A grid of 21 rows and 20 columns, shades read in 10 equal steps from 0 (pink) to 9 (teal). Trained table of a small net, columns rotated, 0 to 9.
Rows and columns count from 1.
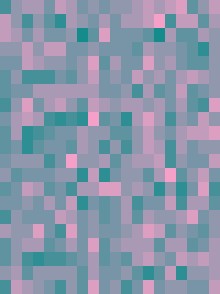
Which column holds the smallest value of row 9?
9
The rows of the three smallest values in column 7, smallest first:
12, 17, 15
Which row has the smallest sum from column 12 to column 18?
2
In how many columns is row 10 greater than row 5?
10
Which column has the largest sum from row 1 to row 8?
19
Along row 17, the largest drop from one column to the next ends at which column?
7
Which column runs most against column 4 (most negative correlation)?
18
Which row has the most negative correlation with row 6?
4
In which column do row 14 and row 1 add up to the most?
1
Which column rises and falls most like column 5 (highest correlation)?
6
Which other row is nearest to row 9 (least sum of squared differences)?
21
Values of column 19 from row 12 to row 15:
5 2 1 3
